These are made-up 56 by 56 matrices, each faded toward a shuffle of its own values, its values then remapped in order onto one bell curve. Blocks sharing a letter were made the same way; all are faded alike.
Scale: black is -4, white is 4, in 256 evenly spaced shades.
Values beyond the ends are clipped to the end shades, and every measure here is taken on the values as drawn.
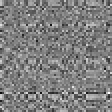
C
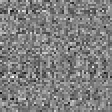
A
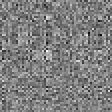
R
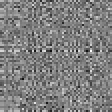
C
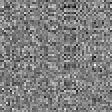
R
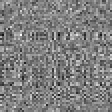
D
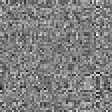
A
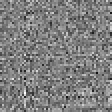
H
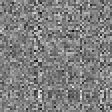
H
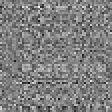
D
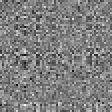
D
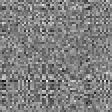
R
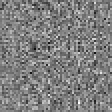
H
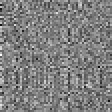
H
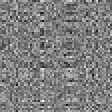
R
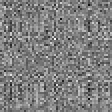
R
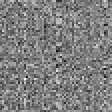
H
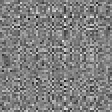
C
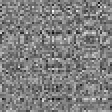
R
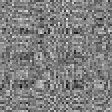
R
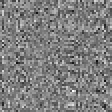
H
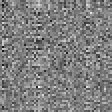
H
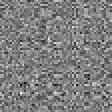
D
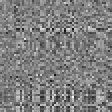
C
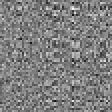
R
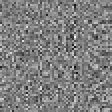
H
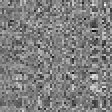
H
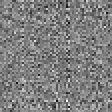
H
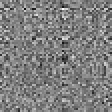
D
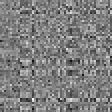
C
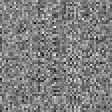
H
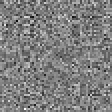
A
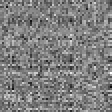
H
